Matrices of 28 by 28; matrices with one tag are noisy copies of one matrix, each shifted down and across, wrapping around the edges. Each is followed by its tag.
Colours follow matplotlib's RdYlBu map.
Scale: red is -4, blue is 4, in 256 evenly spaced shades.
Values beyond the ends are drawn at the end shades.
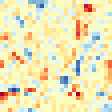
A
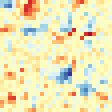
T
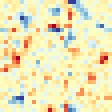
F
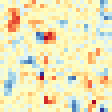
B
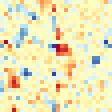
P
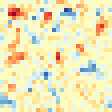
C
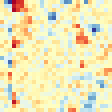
P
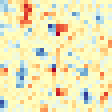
B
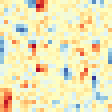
B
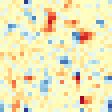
B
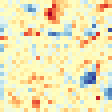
T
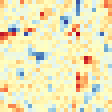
A
